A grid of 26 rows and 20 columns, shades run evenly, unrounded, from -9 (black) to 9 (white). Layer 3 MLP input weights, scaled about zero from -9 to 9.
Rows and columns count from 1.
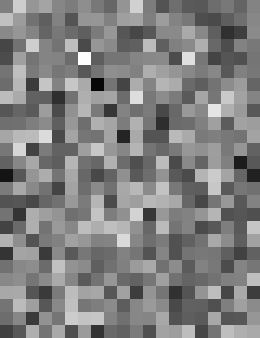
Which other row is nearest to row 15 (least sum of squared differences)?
6
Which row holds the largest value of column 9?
18
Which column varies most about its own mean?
8
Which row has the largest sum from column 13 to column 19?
26
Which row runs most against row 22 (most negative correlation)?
9
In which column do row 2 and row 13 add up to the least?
19
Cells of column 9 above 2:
5
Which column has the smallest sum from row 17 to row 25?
14
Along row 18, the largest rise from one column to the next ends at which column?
20
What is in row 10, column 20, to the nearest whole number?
2
